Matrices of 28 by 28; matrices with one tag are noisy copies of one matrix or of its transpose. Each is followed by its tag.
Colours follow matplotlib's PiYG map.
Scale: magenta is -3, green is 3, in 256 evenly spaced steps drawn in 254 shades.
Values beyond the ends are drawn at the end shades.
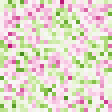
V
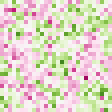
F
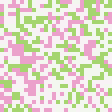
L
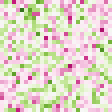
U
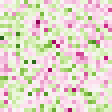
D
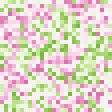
V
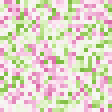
U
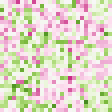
F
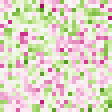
D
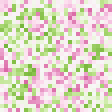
D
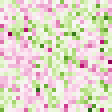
F
